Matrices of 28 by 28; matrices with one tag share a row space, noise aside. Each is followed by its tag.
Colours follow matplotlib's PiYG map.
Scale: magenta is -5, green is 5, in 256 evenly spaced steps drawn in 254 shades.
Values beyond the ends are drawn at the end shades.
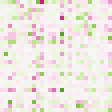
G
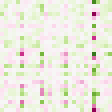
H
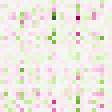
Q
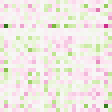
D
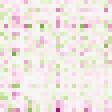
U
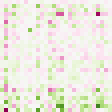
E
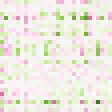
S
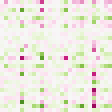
H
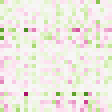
S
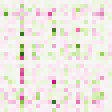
Q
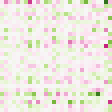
D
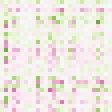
E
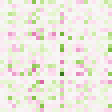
G
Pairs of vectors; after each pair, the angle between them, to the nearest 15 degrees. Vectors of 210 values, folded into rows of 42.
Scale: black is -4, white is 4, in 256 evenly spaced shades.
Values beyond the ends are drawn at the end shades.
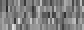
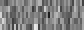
75 degrees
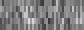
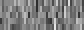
60 degrees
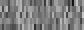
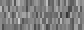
60 degrees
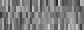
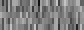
150 degrees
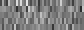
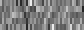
120 degrees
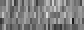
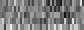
135 degrees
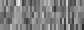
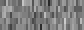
120 degrees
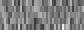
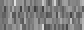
120 degrees
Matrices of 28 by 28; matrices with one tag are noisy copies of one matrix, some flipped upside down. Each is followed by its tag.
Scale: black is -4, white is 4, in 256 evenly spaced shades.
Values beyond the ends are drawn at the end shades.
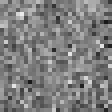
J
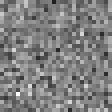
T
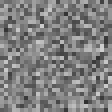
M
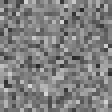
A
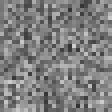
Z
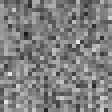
Z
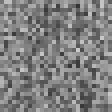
Z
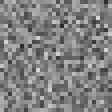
M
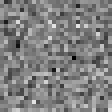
M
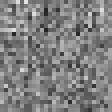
Z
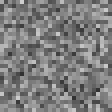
A
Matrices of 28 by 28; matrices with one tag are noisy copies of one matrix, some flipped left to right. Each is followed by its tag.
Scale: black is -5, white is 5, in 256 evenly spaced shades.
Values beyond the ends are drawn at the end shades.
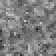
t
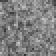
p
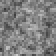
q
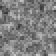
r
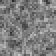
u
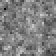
q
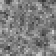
u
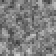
u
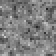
r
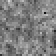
t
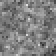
q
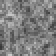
t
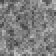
u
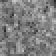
p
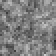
t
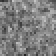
p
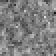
u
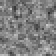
r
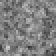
q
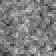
q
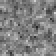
r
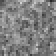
p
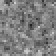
u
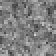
r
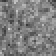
p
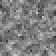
r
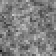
q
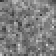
p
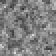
u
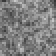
p
